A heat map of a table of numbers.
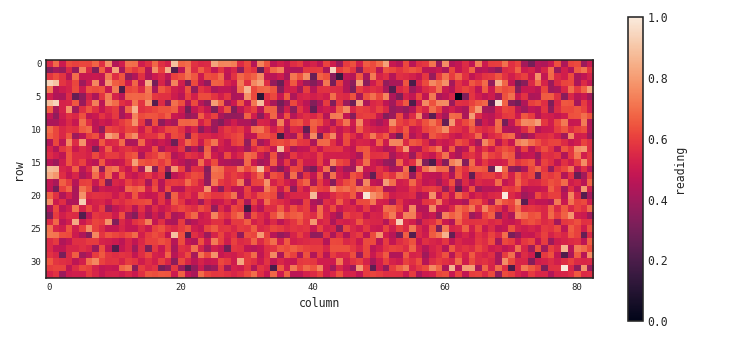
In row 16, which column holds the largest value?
68
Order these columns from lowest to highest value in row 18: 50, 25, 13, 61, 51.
50, 13, 61, 25, 51
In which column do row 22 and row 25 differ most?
30
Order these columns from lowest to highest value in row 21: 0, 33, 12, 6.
6, 12, 33, 0
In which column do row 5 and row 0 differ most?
32
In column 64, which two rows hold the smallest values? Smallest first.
17, 23
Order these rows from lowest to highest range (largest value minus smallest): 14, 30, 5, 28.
14, 30, 28, 5
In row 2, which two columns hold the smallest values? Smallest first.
44, 40
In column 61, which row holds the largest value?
31
